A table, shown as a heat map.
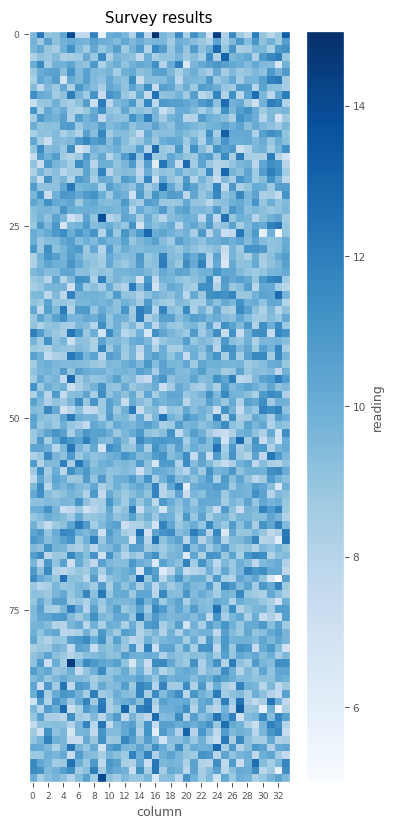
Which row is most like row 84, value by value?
31
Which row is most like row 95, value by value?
8
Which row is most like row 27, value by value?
12
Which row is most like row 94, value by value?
33
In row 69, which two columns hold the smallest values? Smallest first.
16, 5
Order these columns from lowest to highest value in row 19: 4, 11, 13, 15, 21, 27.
21, 11, 4, 13, 27, 15
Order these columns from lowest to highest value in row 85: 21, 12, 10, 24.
21, 10, 24, 12
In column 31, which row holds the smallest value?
71
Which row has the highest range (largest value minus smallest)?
0
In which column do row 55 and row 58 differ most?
23
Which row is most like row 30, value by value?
29
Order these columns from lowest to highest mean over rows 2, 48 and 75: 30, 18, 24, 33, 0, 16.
18, 0, 30, 33, 16, 24
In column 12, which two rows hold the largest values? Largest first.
88, 92
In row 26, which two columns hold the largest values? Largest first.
15, 27
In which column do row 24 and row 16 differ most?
9
